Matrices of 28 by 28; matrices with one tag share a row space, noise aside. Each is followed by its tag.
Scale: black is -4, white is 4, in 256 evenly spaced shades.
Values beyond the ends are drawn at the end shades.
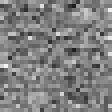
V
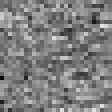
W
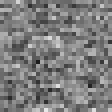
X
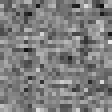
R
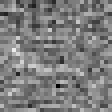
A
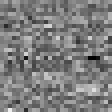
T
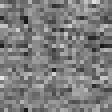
W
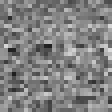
T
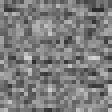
T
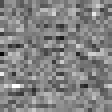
A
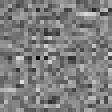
X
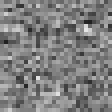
X
